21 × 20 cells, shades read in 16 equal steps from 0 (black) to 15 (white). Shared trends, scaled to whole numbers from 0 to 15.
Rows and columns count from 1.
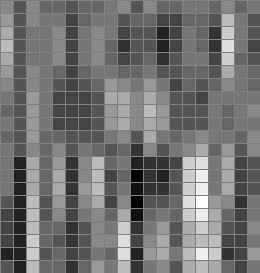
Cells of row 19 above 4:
14
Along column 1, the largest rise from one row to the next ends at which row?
21
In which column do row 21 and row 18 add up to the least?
2
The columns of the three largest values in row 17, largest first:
16, 15, 3
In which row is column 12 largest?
9
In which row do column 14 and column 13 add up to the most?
20
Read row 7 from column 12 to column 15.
9 7 4 6
